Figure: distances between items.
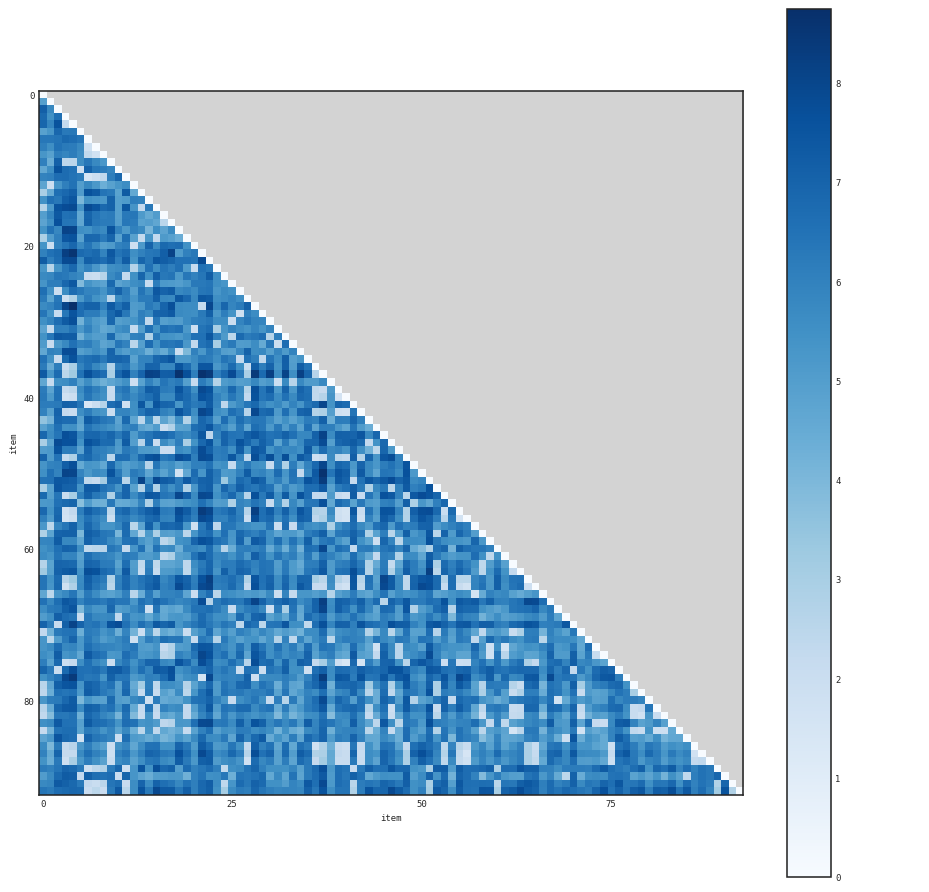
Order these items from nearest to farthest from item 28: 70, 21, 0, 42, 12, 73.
21, 12, 0, 70, 73, 42
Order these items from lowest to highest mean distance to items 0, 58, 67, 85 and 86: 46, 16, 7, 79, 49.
79, 46, 16, 49, 7
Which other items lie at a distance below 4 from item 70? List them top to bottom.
2, 26, 29, 35, 76
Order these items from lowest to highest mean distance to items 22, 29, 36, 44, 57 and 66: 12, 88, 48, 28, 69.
12, 88, 48, 69, 28
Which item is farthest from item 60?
37
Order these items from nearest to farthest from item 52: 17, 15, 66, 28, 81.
81, 15, 66, 17, 28
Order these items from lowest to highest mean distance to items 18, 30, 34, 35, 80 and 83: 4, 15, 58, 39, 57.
58, 15, 57, 39, 4
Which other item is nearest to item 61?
73
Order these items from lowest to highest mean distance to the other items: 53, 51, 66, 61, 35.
66, 61, 53, 35, 51
